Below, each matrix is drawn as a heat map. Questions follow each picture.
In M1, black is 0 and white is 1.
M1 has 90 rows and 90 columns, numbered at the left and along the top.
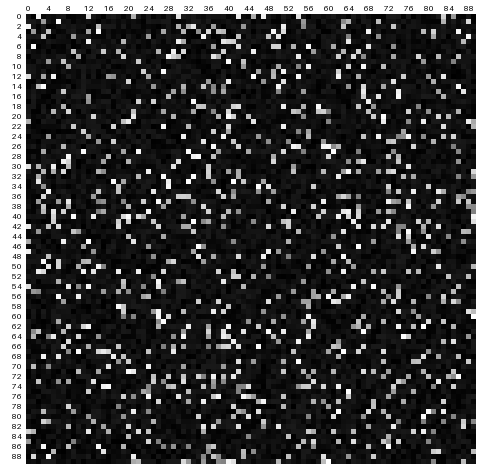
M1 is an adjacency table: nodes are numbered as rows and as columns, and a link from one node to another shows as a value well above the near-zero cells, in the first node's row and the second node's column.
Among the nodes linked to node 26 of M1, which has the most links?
node 37
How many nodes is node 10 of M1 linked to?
8
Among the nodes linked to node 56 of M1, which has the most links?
node 74
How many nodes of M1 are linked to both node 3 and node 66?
6
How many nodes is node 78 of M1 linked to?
6
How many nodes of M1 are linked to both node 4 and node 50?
0
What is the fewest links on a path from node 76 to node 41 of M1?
2
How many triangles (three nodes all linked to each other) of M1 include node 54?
8
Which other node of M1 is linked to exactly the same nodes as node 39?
node 31
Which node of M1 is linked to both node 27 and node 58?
node 19
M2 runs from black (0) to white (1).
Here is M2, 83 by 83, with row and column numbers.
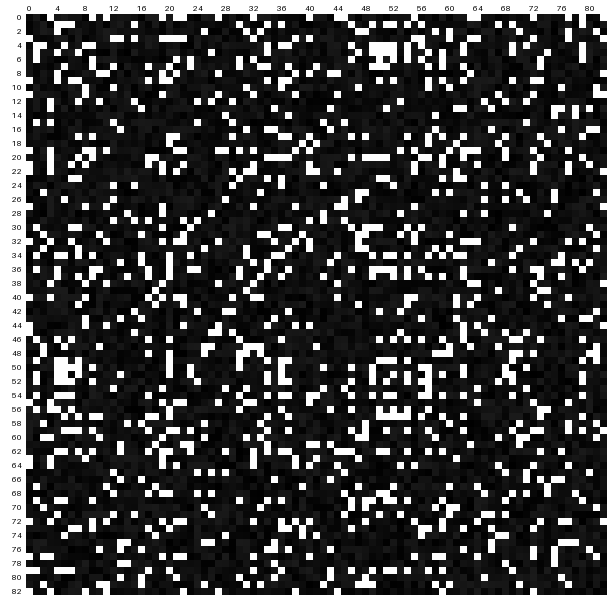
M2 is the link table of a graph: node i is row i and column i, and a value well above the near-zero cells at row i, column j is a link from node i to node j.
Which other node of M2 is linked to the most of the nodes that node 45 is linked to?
node 12
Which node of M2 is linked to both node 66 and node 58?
node 16
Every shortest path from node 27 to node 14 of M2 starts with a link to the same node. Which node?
node 19
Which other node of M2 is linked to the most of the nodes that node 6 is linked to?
node 36
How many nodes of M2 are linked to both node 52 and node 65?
1
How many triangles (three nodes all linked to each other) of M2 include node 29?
8
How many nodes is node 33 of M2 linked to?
12
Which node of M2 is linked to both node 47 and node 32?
node 63
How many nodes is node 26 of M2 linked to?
9
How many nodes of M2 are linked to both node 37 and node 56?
8
